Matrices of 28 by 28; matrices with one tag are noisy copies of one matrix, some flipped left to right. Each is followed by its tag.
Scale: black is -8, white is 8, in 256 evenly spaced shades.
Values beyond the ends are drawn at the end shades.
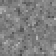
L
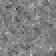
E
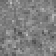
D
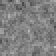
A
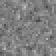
E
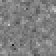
L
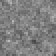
D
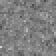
A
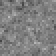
A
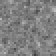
L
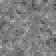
A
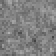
D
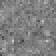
D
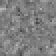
L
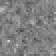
L
